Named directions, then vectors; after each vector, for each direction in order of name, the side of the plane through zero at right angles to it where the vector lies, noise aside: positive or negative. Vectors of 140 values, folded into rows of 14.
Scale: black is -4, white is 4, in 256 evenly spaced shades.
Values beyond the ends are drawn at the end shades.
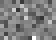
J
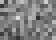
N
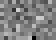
negative, negative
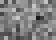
positive, positive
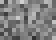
negative, positive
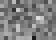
negative, negative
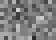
negative, negative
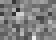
positive, positive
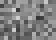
positive, positive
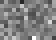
positive, negative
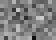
negative, negative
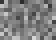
positive, negative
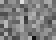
negative, positive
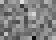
negative, positive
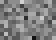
negative, positive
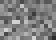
positive, negative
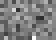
positive, positive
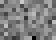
negative, positive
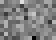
negative, positive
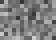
positive, negative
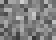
negative, positive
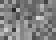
negative, negative
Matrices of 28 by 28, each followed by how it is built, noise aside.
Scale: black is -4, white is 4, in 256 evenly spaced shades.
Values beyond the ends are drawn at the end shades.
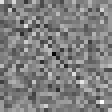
diagonal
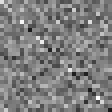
diagonal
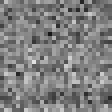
blocks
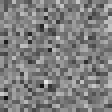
repeating rows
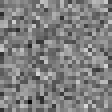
repeating rows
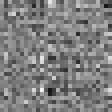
low rank
